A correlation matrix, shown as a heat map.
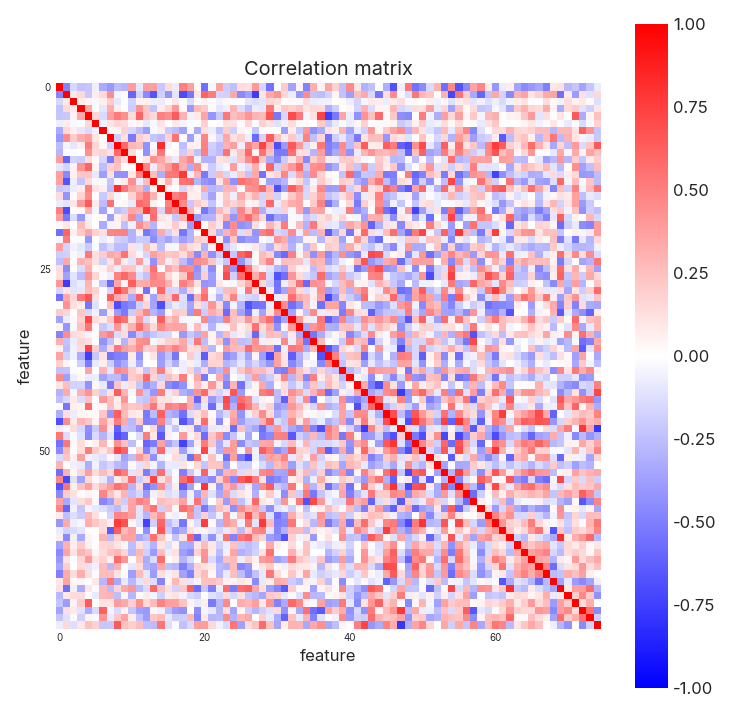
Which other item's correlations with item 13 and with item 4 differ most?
29
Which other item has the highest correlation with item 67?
46
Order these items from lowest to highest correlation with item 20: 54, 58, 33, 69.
58, 54, 69, 33
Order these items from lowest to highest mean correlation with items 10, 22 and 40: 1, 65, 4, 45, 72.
1, 72, 65, 45, 4
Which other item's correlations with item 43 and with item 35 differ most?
57
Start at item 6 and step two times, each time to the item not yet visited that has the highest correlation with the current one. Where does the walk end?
47
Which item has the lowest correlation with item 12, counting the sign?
60
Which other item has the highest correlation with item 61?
45
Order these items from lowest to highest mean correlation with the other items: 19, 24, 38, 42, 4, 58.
38, 58, 19, 24, 42, 4
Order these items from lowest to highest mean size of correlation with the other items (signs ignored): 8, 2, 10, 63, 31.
2, 63, 10, 31, 8
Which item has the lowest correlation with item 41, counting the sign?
44
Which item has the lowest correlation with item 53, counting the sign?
48
